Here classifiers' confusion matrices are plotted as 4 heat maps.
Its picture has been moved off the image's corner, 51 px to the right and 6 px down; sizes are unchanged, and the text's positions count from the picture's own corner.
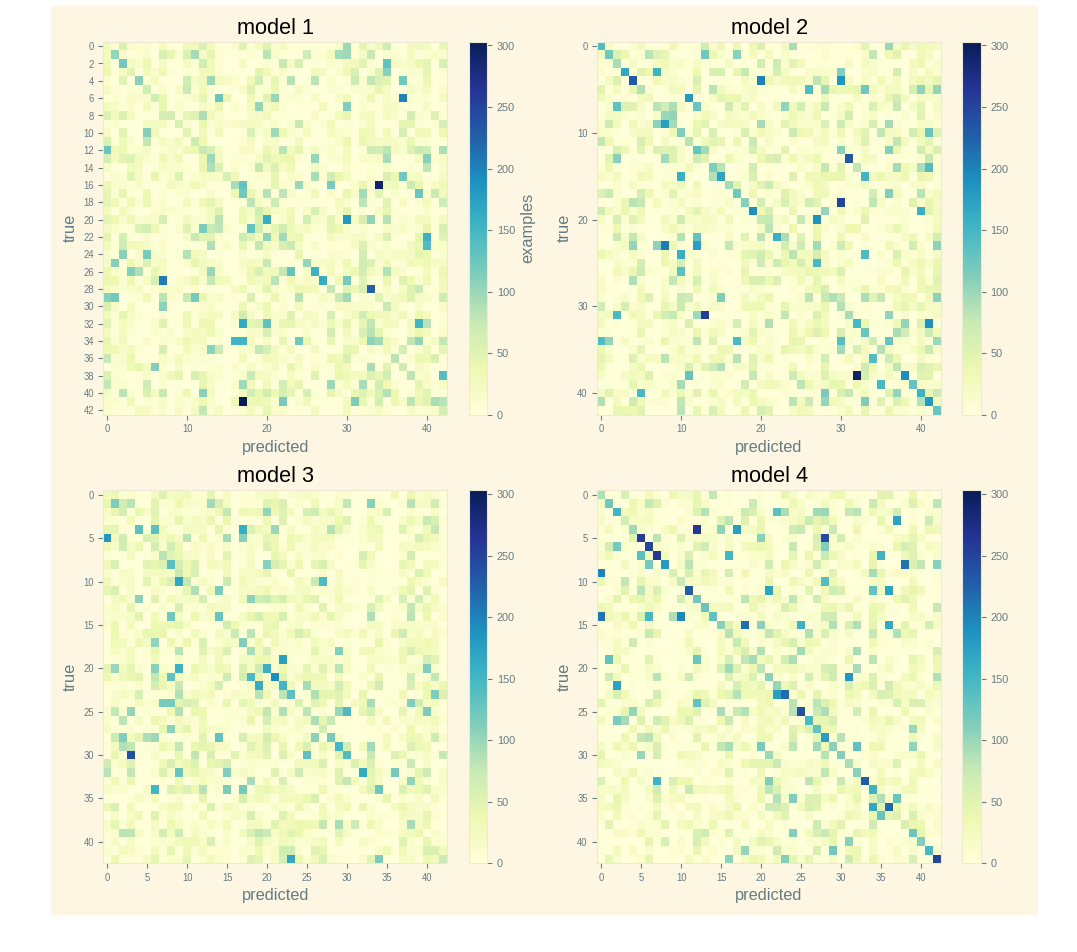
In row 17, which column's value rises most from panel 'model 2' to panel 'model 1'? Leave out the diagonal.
39
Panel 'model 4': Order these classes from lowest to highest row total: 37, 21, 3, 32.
32, 37, 3, 21
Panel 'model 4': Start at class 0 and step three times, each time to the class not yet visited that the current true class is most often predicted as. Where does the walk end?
28
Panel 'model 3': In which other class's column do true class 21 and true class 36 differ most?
18
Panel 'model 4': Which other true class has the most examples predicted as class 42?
8
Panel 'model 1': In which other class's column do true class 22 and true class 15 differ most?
40
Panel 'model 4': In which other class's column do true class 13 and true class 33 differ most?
7
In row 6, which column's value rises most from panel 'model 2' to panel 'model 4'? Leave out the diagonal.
2
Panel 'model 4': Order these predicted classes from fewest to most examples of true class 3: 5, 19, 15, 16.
19, 5, 15, 16
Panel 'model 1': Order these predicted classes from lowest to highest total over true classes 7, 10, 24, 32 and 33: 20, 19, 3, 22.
3, 22, 19, 20
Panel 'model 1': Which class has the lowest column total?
15
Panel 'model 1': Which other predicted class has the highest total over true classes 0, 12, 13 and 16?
34
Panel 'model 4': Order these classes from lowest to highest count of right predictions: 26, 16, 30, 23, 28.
16, 30, 26, 28, 23
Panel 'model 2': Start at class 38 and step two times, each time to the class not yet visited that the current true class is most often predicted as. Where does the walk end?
41
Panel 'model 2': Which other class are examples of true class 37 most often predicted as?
15
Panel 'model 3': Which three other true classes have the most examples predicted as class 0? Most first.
5, 32, 31
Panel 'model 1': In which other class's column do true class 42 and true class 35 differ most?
13
